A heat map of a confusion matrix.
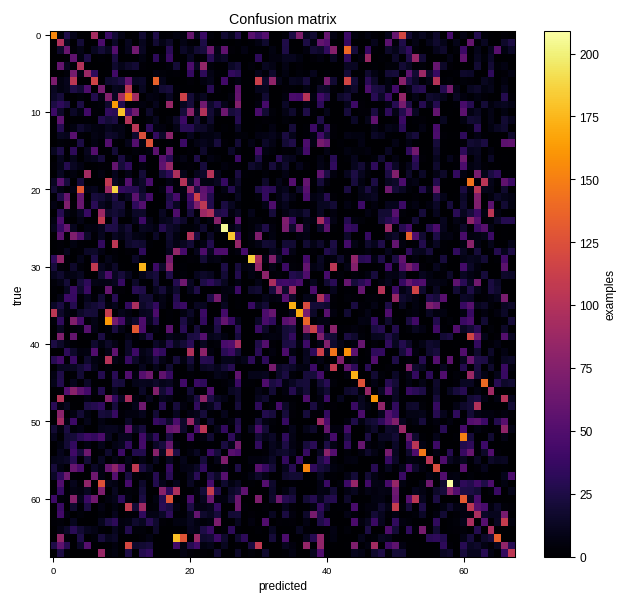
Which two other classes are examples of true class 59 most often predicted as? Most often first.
23, 18
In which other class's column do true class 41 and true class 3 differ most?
43
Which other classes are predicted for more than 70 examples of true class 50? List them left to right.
1, 20, 39
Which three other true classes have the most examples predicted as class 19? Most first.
65, 8, 32
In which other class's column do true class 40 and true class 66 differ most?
11
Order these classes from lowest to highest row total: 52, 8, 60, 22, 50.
52, 22, 50, 8, 60
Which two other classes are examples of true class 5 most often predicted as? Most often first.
54, 3
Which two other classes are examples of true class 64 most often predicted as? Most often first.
54, 49
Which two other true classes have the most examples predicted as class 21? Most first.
65, 22
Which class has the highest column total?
1
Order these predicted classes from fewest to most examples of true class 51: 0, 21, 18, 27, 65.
65, 0, 27, 21, 18
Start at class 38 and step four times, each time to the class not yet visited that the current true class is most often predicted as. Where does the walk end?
8
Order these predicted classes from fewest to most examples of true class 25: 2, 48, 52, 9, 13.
48, 13, 9, 52, 2
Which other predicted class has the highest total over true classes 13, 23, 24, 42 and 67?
7
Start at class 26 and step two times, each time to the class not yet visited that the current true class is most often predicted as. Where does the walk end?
60
